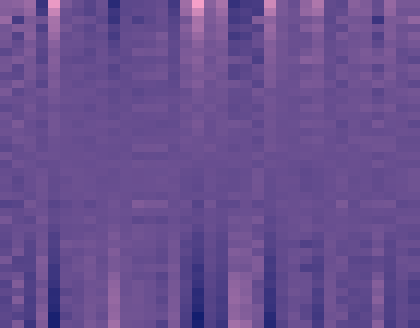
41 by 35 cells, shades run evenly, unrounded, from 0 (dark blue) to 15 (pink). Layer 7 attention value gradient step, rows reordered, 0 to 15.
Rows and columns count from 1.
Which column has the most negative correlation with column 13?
1
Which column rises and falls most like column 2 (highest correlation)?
9
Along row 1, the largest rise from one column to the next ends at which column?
5
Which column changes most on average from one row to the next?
2
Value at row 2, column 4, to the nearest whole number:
3
